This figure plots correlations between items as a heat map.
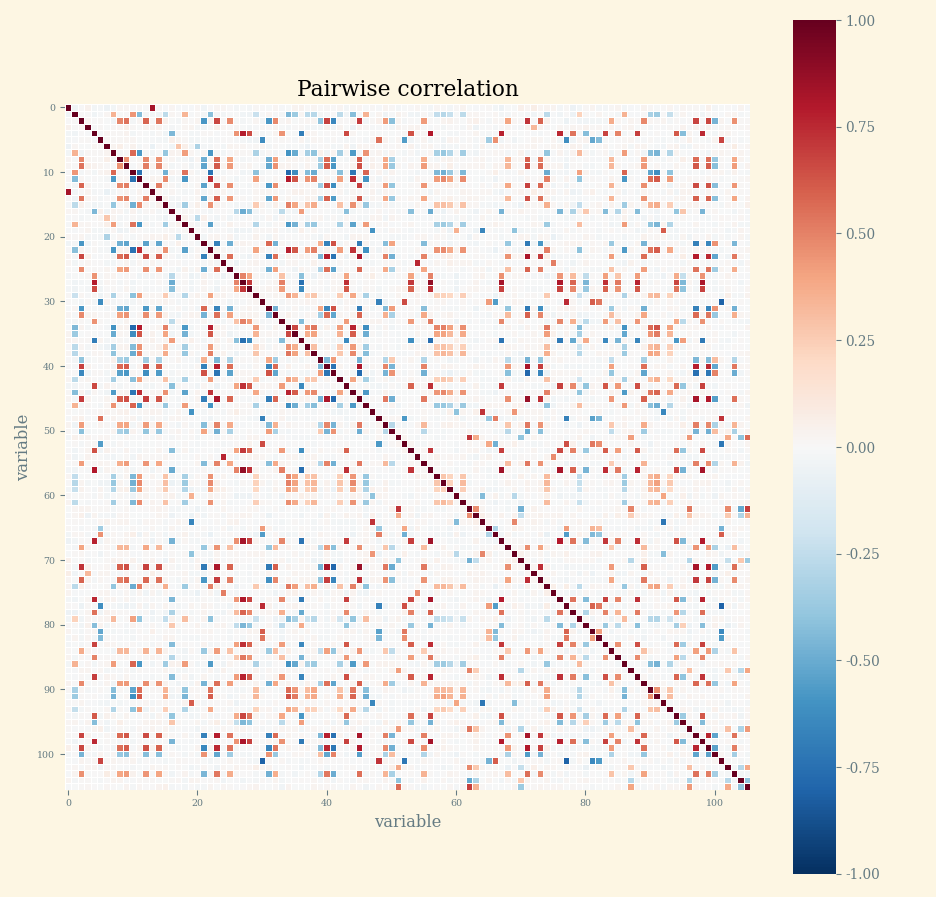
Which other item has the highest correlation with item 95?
36
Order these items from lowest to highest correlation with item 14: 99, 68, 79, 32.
79, 68, 32, 99
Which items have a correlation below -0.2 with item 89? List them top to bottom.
21, 31, 39, 41, 50, 100
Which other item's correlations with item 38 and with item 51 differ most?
62
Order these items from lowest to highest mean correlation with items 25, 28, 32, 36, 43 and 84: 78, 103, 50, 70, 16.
50, 16, 70, 78, 103
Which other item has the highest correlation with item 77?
30
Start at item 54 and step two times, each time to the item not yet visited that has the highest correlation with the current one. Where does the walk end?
75
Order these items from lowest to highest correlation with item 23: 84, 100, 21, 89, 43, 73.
21, 100, 43, 84, 89, 73
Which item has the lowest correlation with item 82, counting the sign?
101
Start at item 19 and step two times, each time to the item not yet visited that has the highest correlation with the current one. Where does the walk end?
60
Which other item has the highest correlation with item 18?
10
